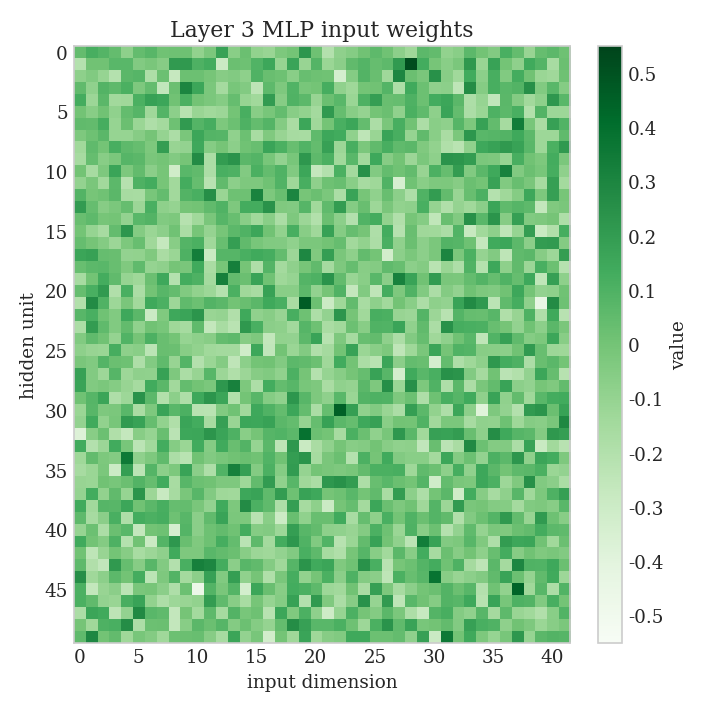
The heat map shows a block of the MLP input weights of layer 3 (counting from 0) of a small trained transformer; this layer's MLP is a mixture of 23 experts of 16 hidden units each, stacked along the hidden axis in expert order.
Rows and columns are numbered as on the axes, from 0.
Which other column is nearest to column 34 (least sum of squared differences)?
2
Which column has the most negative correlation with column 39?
34
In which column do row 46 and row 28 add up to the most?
26
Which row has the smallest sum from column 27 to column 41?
15
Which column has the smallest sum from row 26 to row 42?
8
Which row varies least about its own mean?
0
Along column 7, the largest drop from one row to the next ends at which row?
37
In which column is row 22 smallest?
6
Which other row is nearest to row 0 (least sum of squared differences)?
24
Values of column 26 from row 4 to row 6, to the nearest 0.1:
0 0 0
